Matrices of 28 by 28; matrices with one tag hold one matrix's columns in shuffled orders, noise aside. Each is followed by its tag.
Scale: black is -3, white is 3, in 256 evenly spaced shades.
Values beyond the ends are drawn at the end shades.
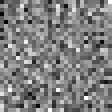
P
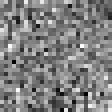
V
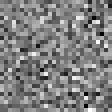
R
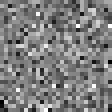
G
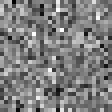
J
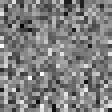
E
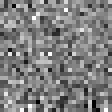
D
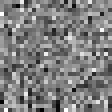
D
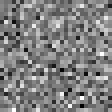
R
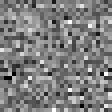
R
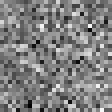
G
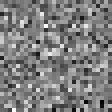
G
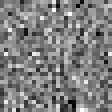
D
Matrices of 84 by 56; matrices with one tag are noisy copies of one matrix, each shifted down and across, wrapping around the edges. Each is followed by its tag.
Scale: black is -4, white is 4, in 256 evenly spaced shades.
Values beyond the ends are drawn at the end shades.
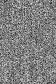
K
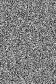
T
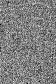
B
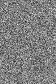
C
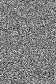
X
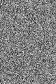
T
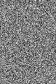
T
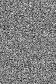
X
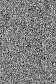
B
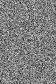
T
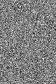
T
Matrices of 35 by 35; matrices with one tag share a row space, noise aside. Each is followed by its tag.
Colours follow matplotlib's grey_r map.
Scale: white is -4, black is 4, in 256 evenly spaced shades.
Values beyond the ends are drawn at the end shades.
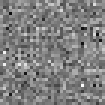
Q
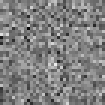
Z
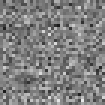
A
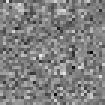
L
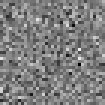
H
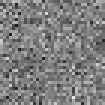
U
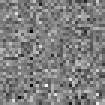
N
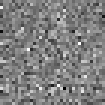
Z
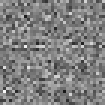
A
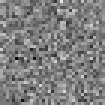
L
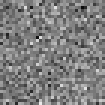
N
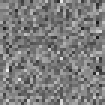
Q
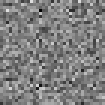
N
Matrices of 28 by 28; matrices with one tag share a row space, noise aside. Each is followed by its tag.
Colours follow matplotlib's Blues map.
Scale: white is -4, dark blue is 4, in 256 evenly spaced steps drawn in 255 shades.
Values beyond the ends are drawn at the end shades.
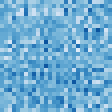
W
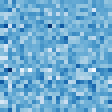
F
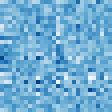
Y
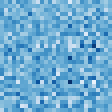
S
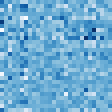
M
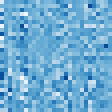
M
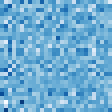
F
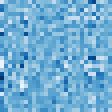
M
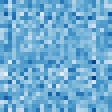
F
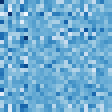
M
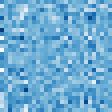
M
